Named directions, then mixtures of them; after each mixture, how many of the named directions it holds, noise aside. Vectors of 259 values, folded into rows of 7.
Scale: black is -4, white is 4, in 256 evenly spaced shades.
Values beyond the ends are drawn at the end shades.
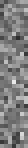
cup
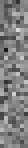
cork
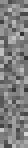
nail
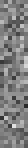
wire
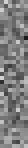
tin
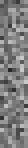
four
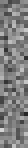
two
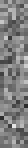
one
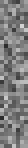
three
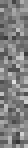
three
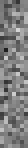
one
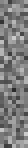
one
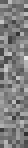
two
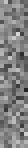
four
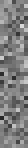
two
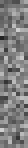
three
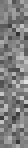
four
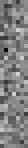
one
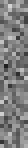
four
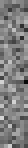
three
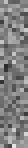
two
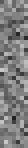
four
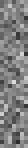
three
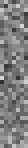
two
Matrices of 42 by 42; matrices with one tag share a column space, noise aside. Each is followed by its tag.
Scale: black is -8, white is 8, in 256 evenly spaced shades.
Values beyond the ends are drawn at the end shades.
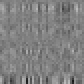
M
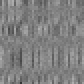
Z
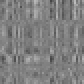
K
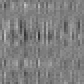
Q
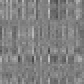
K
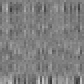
M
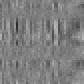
Q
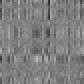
K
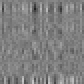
M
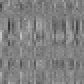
Q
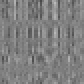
K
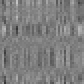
Z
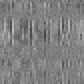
Q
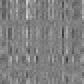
K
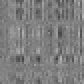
K
